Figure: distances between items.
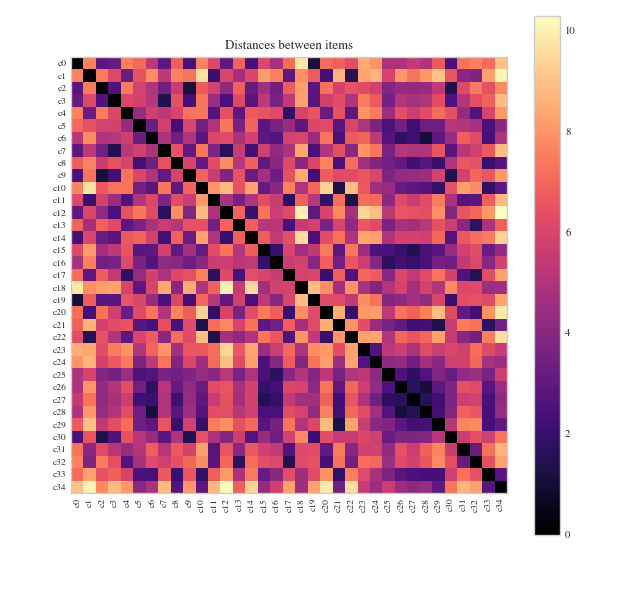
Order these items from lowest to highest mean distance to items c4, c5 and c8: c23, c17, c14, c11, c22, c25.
c25, c17, c11, c22, c23, c14
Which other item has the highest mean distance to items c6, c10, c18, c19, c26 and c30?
c1
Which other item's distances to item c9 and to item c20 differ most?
c2
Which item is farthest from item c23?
c12
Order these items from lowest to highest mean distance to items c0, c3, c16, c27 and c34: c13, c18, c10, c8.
c8, c10, c13, c18
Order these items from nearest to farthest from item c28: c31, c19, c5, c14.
c5, c19, c14, c31
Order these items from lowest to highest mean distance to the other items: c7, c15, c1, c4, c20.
c15, c7, c4, c20, c1
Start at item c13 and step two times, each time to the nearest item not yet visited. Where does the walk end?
c17
